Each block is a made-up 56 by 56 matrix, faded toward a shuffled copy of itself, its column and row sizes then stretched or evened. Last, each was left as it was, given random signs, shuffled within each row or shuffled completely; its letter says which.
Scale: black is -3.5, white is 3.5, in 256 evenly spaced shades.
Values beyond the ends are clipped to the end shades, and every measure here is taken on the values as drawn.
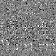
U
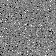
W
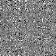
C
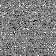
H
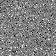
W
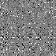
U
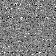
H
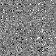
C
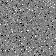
W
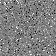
W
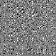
U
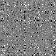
U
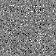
C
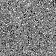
W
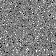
W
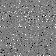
H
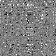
U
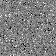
W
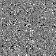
C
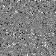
H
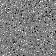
W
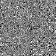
C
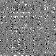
U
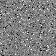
W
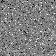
W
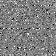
H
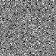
U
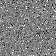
W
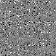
C
